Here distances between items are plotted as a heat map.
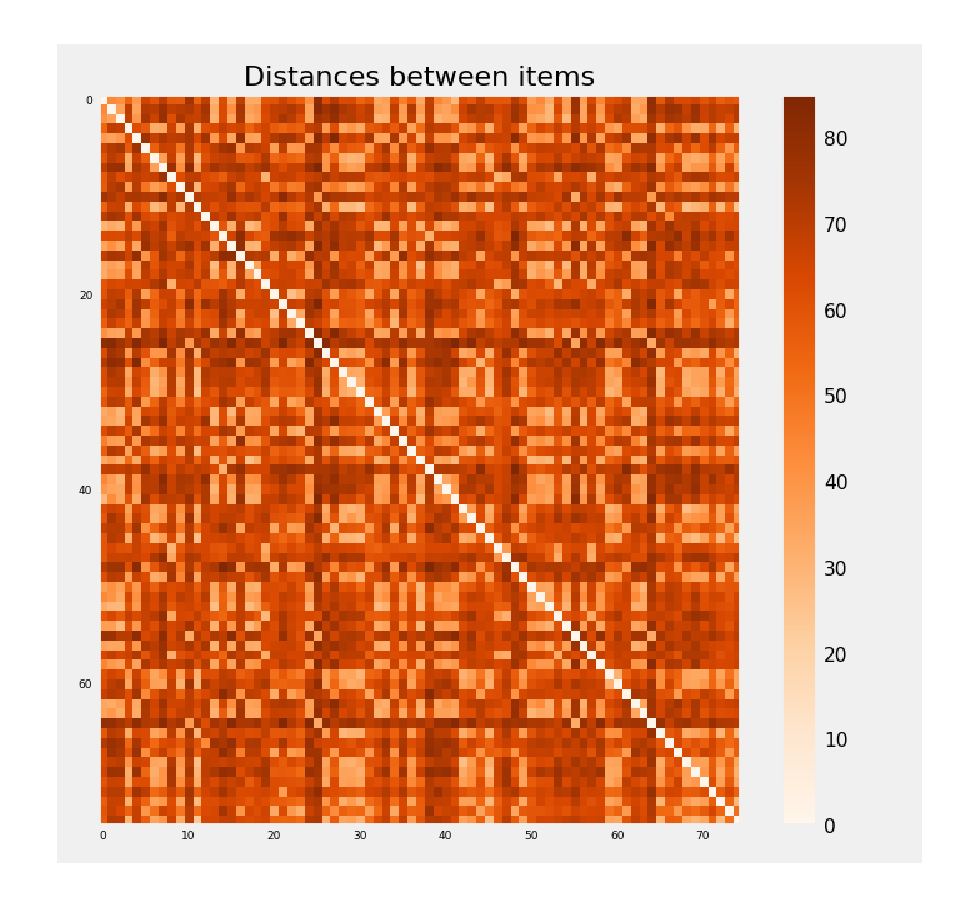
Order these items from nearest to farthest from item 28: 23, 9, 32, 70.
70, 9, 23, 32
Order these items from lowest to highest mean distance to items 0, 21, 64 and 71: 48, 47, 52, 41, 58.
52, 41, 58, 47, 48
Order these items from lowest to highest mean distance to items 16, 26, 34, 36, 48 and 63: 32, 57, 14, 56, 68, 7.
68, 32, 7, 56, 57, 14
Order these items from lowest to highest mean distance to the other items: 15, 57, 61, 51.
51, 15, 61, 57
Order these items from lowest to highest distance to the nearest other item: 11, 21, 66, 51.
11, 51, 21, 66
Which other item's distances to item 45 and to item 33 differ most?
69
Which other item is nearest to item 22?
20
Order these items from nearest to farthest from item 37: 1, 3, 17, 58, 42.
17, 58, 1, 3, 42
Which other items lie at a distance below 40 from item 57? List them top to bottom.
8, 19, 46, 47, 53
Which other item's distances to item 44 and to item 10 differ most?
27
